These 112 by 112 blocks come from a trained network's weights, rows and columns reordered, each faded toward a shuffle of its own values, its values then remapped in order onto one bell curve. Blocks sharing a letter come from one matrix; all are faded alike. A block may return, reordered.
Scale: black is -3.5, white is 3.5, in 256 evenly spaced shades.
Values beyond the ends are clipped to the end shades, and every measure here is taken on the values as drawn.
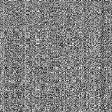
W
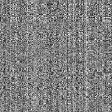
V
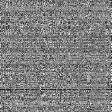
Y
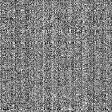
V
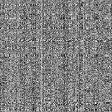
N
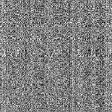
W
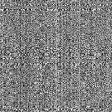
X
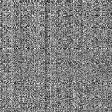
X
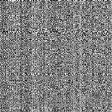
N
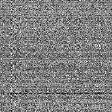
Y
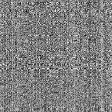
N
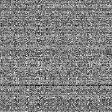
Y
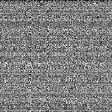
Y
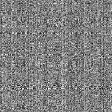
X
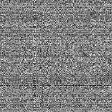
Y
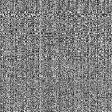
N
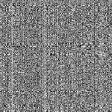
V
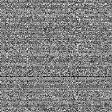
Y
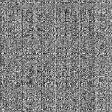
N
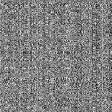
W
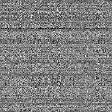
Y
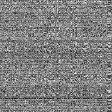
Y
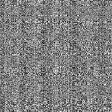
W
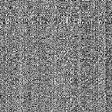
W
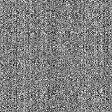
W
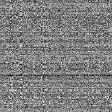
Y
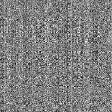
W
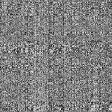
W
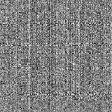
V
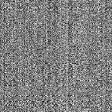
W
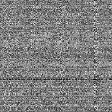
Y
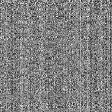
V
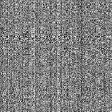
V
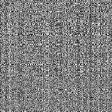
V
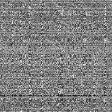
Y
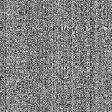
W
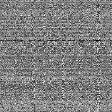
Y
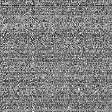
Y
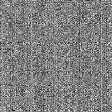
X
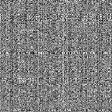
X
